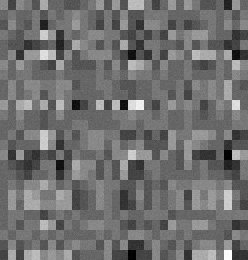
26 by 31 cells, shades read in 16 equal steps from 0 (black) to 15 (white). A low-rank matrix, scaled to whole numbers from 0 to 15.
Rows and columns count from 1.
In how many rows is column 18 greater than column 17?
12
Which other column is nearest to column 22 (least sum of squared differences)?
13
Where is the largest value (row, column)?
26, 29
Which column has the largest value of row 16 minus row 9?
17
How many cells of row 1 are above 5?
21
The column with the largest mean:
6
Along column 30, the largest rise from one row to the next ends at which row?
7
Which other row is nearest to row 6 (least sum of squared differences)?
14
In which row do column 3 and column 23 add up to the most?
11
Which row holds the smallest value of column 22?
3
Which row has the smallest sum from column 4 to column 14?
16
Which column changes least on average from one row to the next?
28
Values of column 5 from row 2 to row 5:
7 7 7 4
